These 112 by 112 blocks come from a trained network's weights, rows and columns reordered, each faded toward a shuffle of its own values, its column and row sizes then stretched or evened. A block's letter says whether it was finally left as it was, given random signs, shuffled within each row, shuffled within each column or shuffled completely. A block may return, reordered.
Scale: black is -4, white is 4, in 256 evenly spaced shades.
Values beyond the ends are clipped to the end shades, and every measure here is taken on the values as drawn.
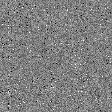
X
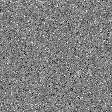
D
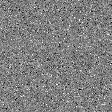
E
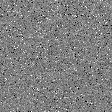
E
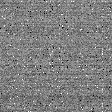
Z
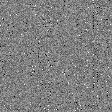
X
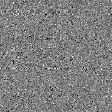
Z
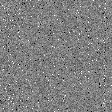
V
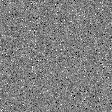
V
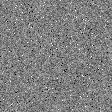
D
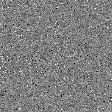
X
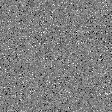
X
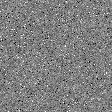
D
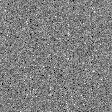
V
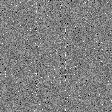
V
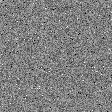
D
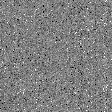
V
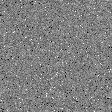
D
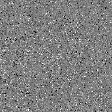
Z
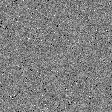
D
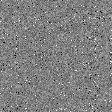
X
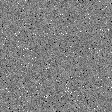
D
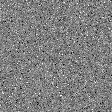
D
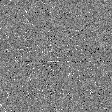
X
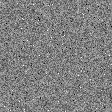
D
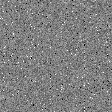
V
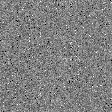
V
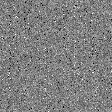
V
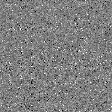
Z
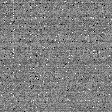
Z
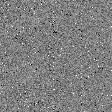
V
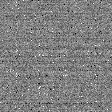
Z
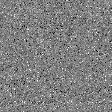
X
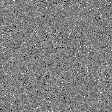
X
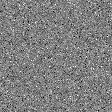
D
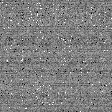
Z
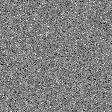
D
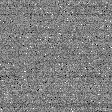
E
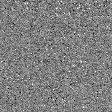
E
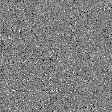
X
